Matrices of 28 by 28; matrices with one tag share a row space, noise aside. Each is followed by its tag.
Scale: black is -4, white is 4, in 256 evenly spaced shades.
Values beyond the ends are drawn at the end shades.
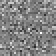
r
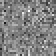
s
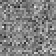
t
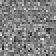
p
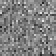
t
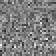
t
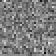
t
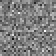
t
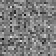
r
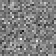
r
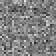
p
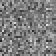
p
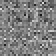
t
